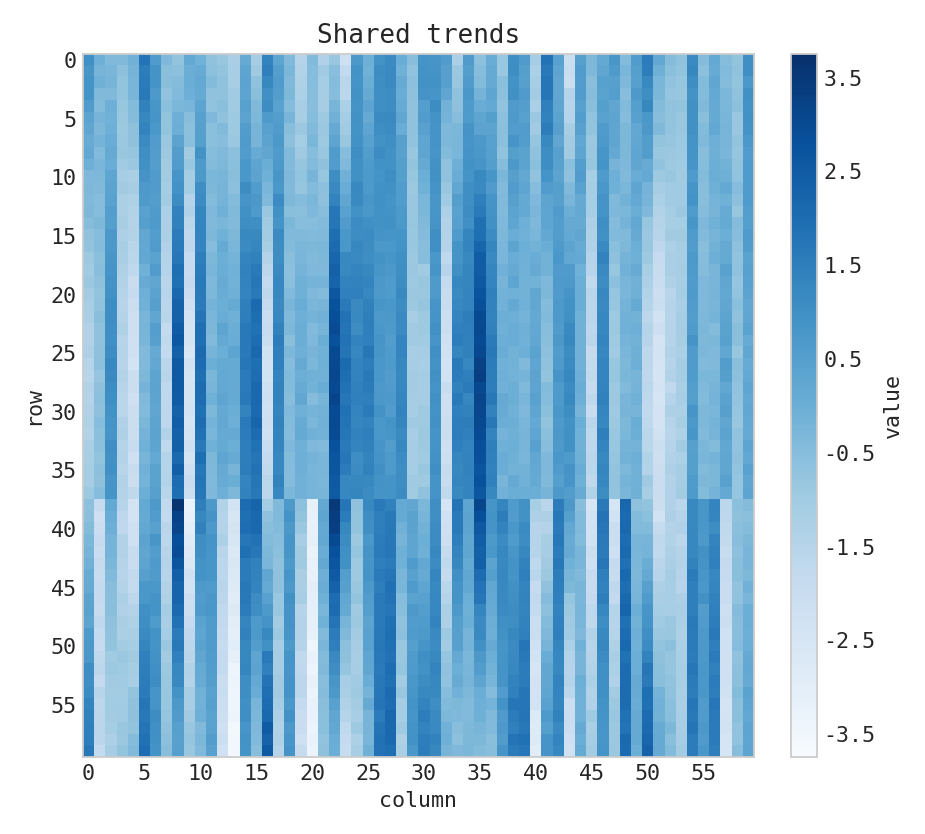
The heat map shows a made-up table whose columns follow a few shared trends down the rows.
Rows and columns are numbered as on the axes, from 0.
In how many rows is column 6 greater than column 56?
38
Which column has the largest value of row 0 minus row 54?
20
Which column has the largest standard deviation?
16
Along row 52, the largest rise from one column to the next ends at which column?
14
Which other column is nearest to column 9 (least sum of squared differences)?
4
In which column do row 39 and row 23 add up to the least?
9
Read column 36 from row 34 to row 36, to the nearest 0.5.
1.5 1.5 1.5
